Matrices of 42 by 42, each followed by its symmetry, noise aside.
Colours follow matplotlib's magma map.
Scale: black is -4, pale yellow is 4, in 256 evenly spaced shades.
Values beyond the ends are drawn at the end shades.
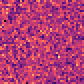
no symmetry.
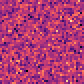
symmetric.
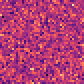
no symmetry.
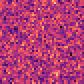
no symmetry.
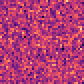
no symmetry.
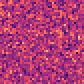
no symmetry.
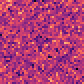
symmetric.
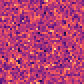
same after a half turn.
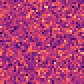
antisymmetric.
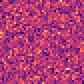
same after a half turn.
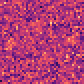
same after a half turn.
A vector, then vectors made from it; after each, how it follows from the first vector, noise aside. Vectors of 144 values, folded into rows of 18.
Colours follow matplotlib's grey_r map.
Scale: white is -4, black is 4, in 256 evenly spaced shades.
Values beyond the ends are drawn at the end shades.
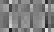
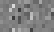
wrapped around, negated, partly zeroed.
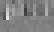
wrapped around, negated, partly zeroed.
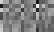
wrapped around.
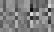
wrapped around.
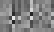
wrapped around.
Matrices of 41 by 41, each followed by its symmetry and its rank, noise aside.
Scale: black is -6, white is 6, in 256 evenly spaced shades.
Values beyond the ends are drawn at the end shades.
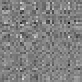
no symmetry, rank three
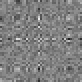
symmetric, rank two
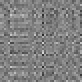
no symmetry, rank two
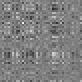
symmetric, rank two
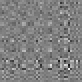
no symmetry, rank three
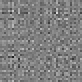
antisymmetric, rank four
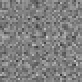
antisymmetric, rank four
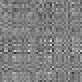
no symmetry, rank three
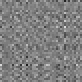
antisymmetric, rank two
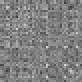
symmetric, rank four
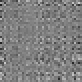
no symmetry, rank three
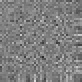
symmetric, rank four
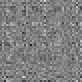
antisymmetric, rank four
